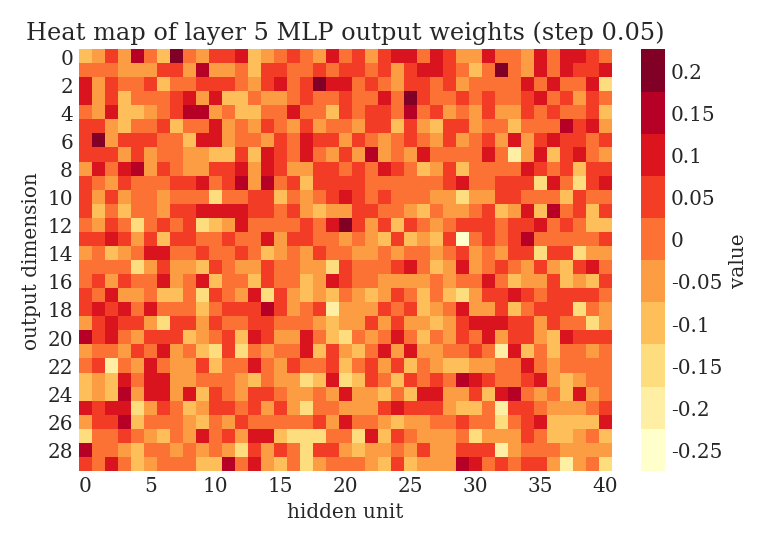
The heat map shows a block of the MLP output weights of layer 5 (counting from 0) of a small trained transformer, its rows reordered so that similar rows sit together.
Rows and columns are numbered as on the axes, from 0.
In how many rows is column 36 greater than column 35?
10
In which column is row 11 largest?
36
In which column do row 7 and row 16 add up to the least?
33
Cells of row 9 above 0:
21
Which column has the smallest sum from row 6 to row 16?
27
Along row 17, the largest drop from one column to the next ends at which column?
14
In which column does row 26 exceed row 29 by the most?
40
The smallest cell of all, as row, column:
13, 29
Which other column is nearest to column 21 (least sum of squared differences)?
16
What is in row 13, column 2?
0.1
